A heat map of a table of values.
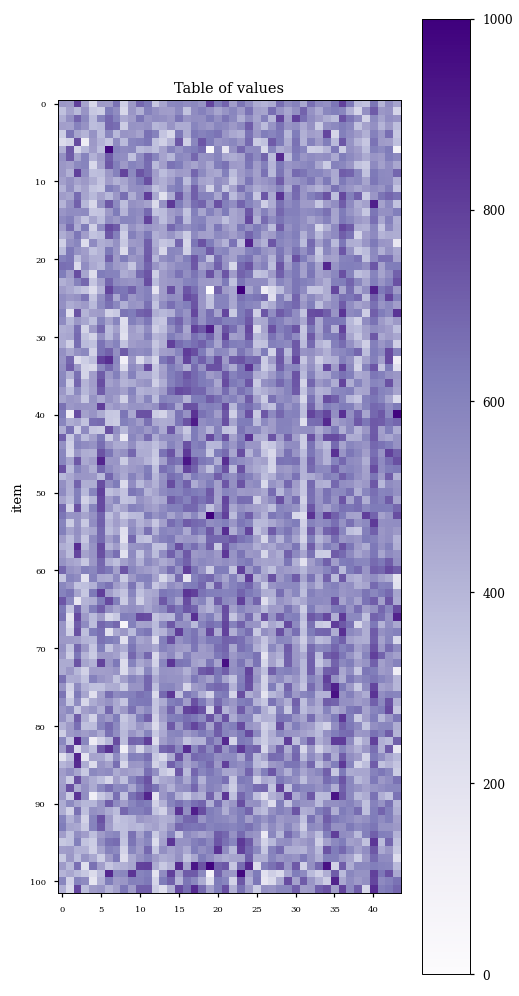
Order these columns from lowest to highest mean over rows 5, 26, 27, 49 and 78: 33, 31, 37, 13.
31, 13, 33, 37
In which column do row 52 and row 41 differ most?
34
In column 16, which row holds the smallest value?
61
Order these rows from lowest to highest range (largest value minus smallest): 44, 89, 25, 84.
44, 25, 84, 89
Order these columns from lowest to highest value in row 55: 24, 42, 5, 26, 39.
26, 42, 39, 5, 24
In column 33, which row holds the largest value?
27
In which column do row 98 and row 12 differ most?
19
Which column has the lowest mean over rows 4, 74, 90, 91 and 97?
43
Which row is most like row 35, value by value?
37
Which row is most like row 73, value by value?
38
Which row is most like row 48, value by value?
81
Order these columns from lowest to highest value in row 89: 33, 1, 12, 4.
4, 12, 1, 33
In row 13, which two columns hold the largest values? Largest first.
40, 14
